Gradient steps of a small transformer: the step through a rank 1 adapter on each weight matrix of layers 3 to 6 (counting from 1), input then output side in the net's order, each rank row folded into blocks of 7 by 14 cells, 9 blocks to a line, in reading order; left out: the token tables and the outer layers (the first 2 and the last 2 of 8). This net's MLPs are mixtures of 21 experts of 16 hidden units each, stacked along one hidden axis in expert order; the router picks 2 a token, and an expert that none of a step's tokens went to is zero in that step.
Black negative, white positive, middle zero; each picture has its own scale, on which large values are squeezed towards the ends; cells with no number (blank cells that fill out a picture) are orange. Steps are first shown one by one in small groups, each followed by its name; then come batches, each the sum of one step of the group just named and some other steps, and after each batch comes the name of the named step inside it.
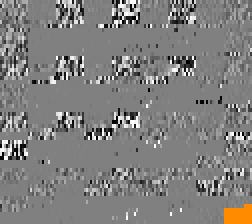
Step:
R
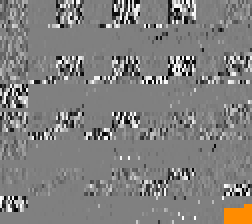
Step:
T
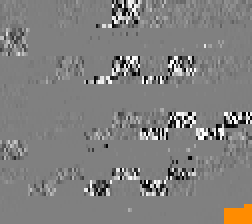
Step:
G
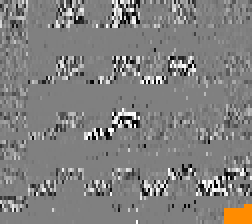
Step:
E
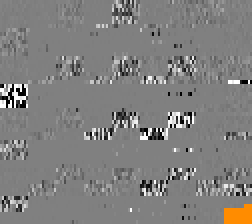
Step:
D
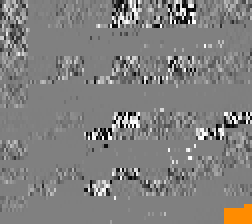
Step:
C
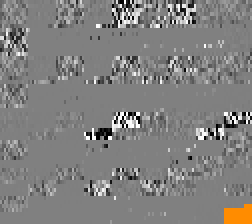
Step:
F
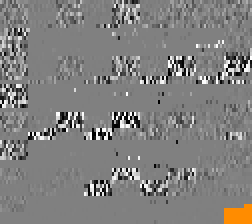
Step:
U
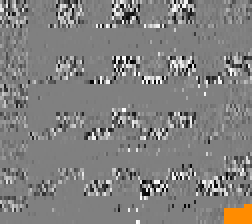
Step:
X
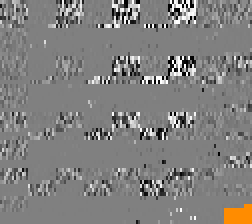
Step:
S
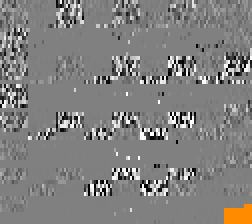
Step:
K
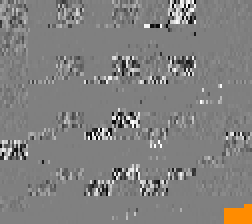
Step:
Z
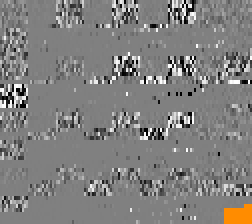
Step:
D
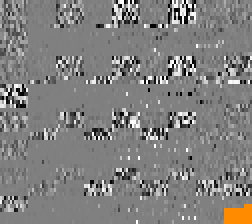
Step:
T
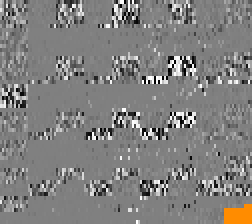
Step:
X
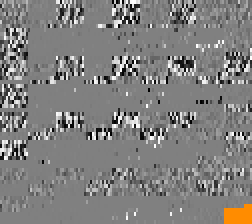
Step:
R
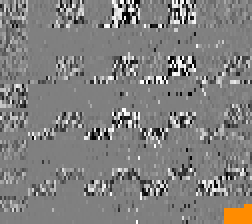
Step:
E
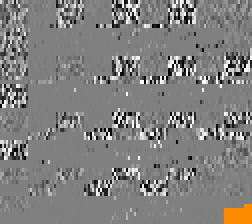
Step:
K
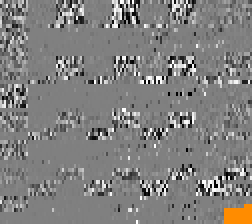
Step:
E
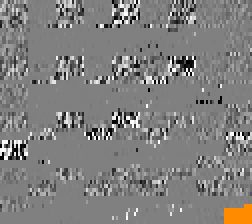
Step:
R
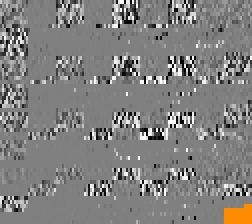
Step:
K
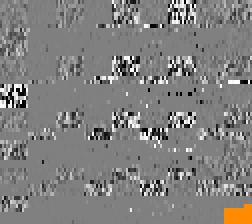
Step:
D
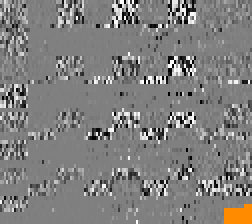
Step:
E
